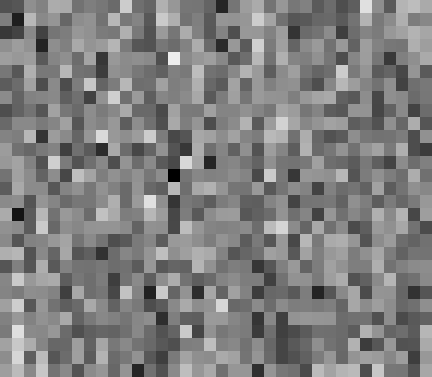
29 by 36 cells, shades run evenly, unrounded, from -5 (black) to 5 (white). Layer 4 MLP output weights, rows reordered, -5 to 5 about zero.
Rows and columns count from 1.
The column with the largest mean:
17
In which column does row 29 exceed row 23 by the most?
27
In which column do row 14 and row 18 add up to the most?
23
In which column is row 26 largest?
2
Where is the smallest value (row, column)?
14, 15
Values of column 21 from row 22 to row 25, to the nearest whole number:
0 0 -1 0
